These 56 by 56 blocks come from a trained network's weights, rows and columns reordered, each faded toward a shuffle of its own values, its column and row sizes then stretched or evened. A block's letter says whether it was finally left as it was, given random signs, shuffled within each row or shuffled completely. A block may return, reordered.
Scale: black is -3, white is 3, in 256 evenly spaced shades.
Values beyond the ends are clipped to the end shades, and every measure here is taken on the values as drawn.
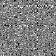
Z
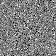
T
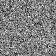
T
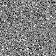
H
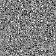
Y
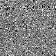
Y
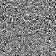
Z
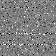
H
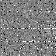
Y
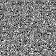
H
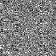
Z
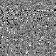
Z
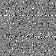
Y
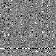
Z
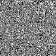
Y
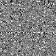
Y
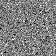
T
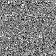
H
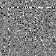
Z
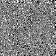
Y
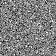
T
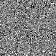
H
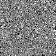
Y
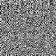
Z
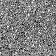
T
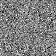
H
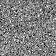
T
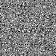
H
